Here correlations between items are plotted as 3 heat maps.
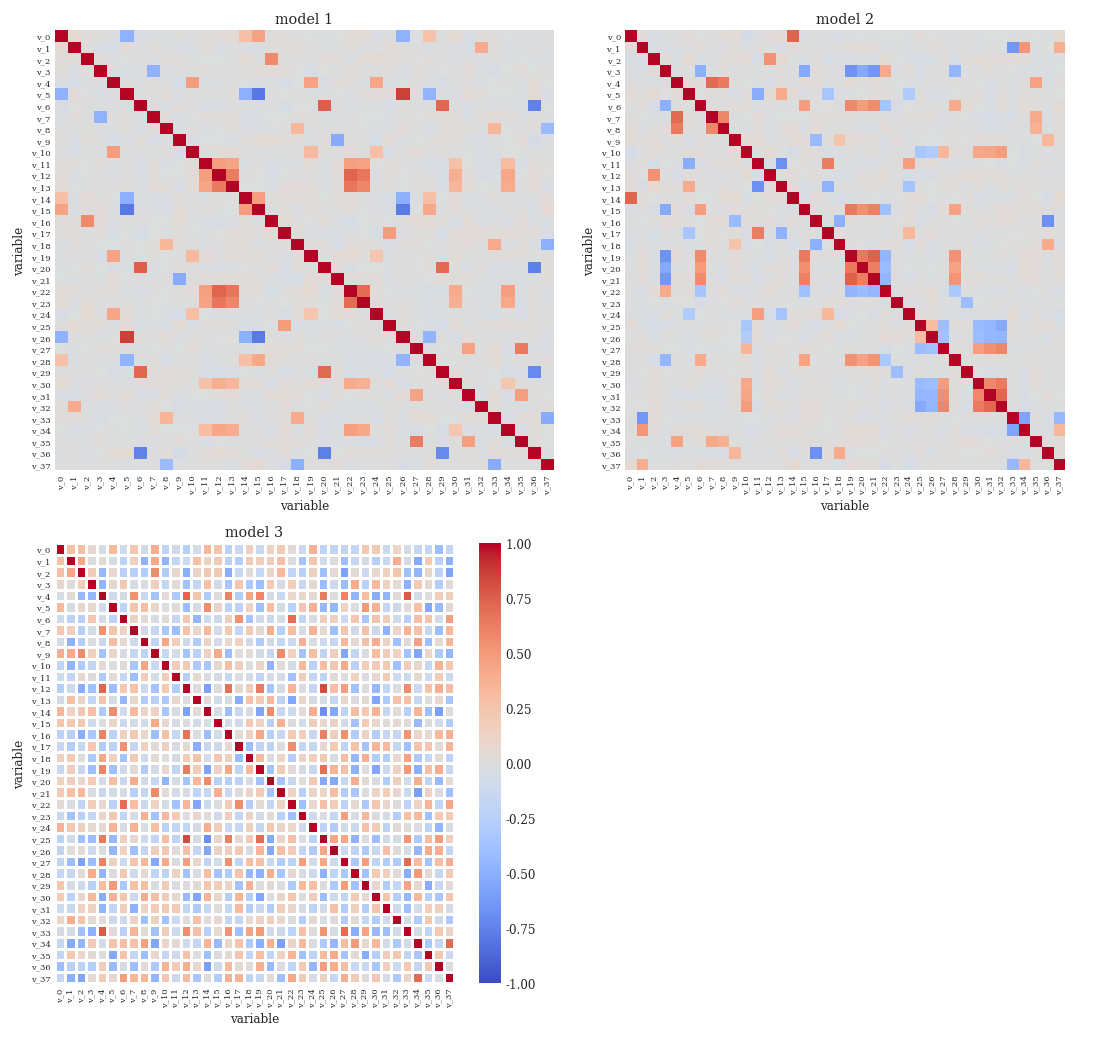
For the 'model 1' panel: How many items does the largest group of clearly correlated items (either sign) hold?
7
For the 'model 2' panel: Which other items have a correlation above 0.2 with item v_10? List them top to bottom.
v_27, v_30, v_31, v_32
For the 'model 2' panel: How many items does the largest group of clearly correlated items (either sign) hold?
8
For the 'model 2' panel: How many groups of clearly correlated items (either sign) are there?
9
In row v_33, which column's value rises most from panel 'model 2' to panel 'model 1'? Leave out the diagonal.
v_1
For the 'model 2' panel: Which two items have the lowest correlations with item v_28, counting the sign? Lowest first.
v_3, v_22
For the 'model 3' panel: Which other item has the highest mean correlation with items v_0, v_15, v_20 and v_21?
v_9
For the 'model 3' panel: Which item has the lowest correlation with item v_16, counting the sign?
v_2
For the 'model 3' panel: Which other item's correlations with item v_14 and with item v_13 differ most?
v_30
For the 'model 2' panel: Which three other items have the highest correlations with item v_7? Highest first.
v_4, v_8, v_35
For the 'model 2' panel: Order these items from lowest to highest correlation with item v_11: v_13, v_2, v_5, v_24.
v_13, v_5, v_2, v_24
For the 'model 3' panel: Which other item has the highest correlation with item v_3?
v_28
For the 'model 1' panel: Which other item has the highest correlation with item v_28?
v_15
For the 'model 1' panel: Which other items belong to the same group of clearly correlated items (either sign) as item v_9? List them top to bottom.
v_21
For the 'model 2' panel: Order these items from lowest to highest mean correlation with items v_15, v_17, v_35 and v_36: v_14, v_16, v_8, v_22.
v_16, v_22, v_14, v_8
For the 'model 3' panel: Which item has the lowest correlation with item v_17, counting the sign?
v_13
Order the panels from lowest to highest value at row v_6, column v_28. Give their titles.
model 1, model 3, model 2
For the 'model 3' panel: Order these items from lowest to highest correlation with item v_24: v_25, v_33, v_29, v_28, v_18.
v_25, v_28, v_33, v_18, v_29
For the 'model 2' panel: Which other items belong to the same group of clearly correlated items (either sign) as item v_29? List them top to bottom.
v_23
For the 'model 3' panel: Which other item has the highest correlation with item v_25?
v_12
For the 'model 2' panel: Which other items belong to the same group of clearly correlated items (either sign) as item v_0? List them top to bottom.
v_14
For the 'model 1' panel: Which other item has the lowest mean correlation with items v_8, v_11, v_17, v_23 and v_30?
v_37
